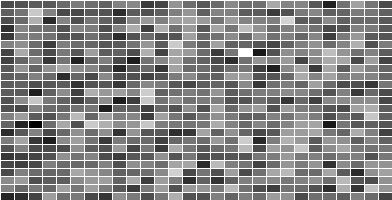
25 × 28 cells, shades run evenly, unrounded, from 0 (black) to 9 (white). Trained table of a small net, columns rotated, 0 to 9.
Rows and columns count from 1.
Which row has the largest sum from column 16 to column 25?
19
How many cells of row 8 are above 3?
18
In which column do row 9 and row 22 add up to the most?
13
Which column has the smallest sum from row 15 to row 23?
3
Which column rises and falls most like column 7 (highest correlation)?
5
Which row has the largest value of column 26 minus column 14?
17
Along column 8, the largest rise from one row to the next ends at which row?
15
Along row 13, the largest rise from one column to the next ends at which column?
11
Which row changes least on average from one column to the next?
20
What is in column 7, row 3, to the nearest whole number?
4
